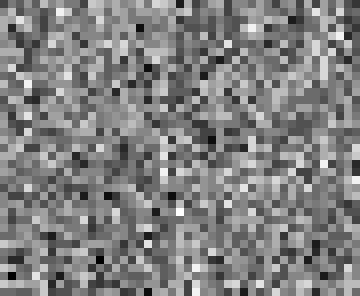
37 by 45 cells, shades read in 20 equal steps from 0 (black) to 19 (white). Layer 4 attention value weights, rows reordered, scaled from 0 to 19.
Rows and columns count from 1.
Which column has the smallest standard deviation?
34
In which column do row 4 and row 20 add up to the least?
18
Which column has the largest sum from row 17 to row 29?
32
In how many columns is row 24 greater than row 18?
20
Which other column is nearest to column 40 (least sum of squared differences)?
16
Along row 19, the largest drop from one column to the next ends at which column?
4
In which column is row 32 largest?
27
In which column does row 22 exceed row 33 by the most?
21
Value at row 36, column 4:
12
